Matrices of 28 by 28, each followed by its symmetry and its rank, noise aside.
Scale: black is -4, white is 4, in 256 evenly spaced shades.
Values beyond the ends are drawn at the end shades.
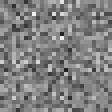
no symmetry, rank five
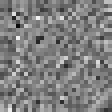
symmetric, rank seven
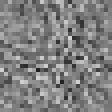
antisymmetric, rank six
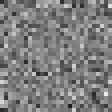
no symmetry, rank seven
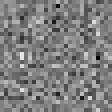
no symmetry, rank five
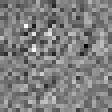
symmetric, rank five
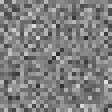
symmetric, rank seven
